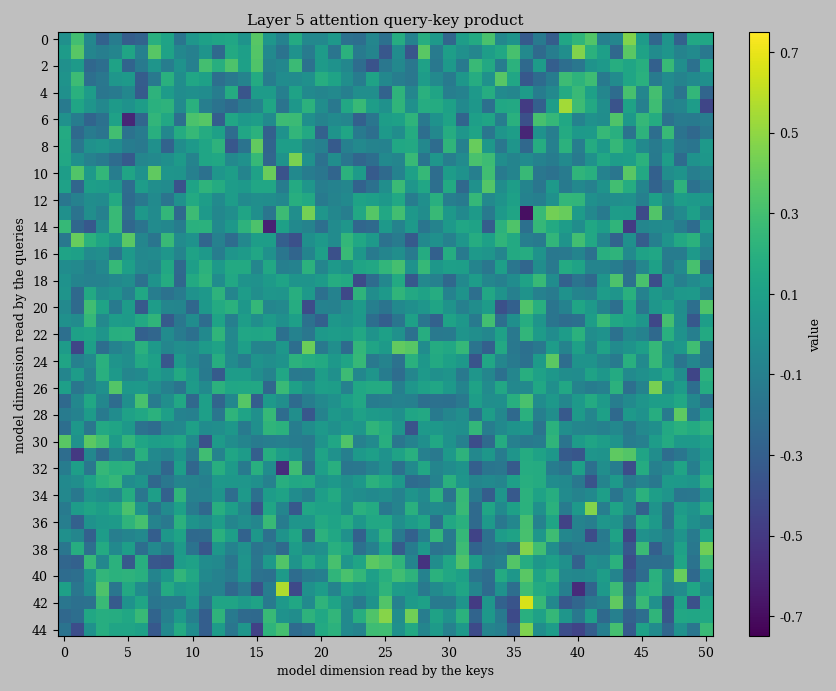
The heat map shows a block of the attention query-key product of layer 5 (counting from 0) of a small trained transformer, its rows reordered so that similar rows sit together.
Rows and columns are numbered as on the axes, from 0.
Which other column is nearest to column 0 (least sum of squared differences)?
42
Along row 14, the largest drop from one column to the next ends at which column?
16
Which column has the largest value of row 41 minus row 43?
17
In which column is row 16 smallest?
21
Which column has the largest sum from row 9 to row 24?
15
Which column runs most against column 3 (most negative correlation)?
11
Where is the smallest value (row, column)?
13, 36
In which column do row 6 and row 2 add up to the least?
5
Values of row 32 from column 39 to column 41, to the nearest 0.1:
-0.2 0.1 -0.2
